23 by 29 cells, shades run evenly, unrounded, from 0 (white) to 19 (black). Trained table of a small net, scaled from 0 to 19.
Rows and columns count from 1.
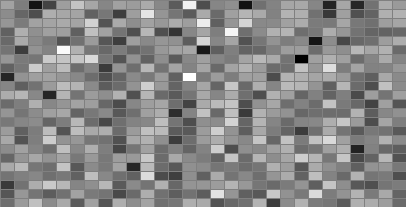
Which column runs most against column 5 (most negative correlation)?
16
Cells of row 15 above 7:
20
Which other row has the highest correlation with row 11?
19
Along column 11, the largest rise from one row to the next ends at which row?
21
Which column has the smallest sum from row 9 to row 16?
17
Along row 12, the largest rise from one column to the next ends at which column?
18
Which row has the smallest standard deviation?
3
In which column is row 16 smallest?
24
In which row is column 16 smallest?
22
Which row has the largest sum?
5
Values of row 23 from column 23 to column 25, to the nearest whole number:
10 10 12
